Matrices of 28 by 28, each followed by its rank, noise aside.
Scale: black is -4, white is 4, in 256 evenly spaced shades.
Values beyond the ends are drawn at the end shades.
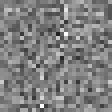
six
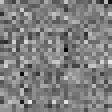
five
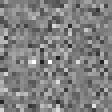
five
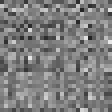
four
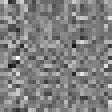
five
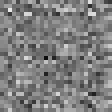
four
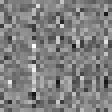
three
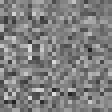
four
